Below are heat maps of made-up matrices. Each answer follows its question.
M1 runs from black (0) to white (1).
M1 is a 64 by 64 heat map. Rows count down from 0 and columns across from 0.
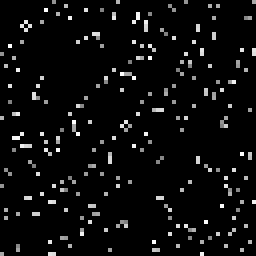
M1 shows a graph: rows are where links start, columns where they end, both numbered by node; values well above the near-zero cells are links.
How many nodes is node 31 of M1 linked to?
5
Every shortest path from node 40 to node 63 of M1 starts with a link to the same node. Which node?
node 27
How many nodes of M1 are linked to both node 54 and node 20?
1
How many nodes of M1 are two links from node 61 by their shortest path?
7
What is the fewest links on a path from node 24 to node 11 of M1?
3
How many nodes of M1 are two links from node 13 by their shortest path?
4
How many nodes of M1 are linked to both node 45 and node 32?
2
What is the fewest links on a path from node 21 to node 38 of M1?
5
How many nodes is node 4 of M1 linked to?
6
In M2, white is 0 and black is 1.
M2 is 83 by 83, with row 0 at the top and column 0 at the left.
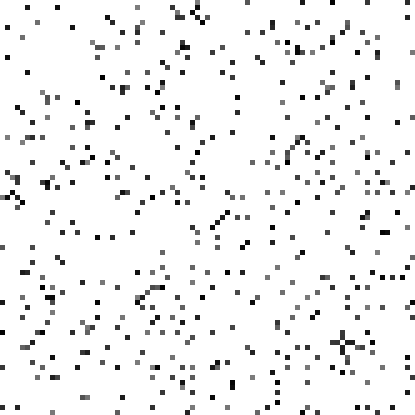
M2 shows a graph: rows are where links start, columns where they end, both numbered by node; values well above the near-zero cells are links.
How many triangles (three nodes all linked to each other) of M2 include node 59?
8
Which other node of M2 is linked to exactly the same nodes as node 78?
node 53
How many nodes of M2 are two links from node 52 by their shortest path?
8
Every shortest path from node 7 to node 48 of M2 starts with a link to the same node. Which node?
node 4
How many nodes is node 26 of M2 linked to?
2
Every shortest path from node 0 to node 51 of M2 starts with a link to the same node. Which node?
node 60
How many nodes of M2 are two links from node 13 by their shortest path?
2
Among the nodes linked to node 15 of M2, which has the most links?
node 73
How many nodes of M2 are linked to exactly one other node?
2
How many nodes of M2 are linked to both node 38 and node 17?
3
